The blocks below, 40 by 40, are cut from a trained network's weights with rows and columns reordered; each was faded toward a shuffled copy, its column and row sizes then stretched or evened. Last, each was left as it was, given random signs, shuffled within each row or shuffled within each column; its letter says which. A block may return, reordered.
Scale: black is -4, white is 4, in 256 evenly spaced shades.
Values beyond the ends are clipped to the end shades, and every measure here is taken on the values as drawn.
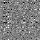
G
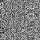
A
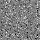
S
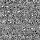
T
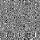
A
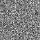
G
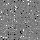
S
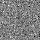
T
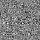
T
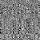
A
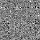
G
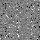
S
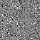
S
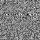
T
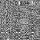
A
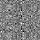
A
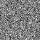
S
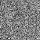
G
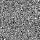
S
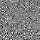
A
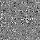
G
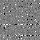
A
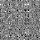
A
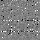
G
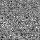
T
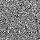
T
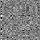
A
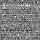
A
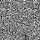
G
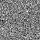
S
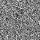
S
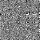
G
